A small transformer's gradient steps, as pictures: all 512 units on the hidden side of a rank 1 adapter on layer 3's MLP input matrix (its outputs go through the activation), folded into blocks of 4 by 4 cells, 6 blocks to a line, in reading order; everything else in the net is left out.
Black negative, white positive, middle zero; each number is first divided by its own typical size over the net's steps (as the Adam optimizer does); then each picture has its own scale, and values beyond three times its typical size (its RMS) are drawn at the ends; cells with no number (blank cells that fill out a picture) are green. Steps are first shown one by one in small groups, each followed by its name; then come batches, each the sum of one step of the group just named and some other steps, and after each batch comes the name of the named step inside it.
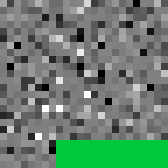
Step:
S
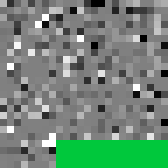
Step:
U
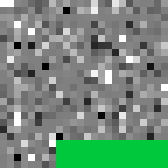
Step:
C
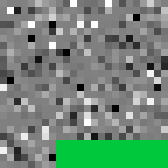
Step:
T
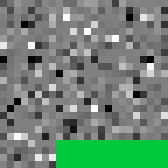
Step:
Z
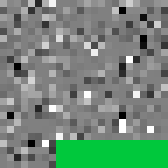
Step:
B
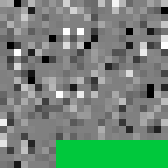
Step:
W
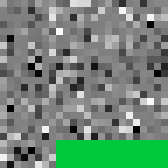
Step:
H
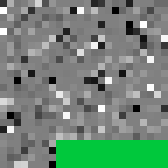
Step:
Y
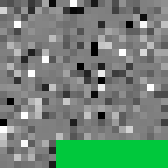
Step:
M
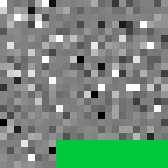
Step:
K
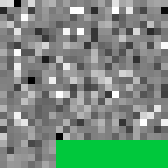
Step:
W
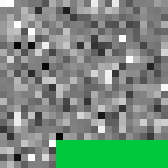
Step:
C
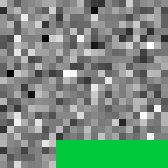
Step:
U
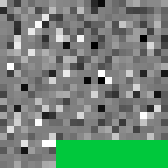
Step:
U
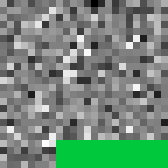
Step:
U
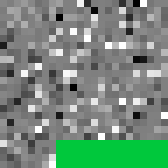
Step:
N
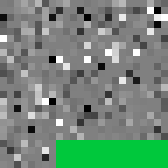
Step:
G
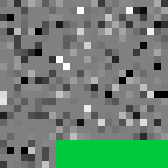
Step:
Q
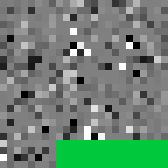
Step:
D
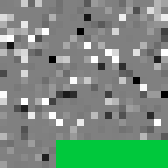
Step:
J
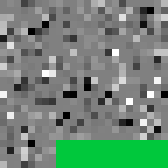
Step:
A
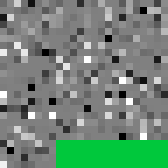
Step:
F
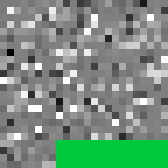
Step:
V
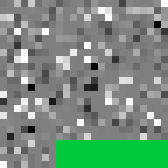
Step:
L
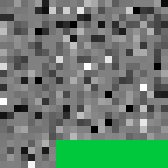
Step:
Q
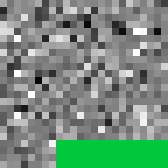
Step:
G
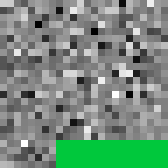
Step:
D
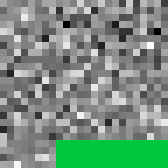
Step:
N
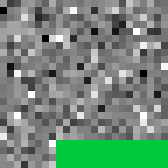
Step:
F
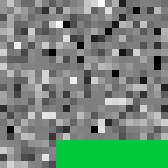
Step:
F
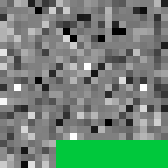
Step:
F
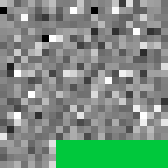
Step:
N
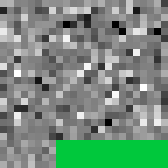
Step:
J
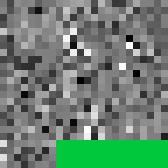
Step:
D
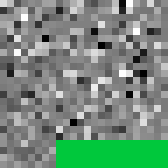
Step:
D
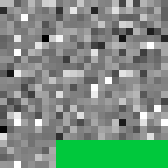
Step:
N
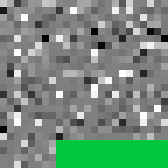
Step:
A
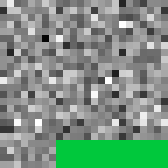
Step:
V
